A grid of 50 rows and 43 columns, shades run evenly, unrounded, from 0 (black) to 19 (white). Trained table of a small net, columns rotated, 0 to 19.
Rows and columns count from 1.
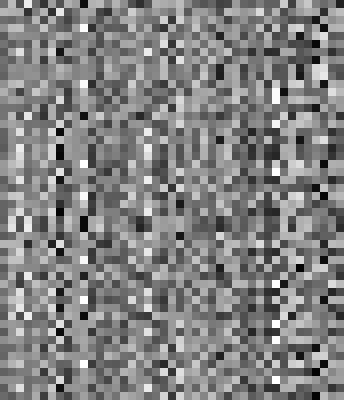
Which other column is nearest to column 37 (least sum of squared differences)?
29
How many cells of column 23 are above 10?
24
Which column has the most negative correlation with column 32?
7
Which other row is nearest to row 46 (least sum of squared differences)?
21
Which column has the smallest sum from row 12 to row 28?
34
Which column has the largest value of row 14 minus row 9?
28
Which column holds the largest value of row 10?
41
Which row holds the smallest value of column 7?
31
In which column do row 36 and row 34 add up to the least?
36
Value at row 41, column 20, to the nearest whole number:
5
